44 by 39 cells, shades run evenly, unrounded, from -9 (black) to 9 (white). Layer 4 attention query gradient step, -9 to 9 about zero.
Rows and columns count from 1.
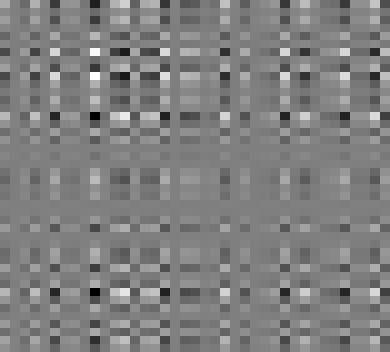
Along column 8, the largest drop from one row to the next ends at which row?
10
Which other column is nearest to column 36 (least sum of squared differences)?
37
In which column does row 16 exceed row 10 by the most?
13
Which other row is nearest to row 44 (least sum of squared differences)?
18
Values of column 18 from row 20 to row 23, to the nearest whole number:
0 0 0 0
